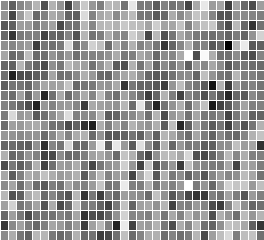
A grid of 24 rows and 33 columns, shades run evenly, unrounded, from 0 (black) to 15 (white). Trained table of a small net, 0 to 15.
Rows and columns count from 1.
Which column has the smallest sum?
6
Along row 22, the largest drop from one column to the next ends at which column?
11
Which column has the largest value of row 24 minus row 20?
25
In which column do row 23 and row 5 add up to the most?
31
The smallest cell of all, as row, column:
5, 29
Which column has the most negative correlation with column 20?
8
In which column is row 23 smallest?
15
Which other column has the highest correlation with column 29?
16
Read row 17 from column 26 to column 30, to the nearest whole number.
8 7 7 10 4
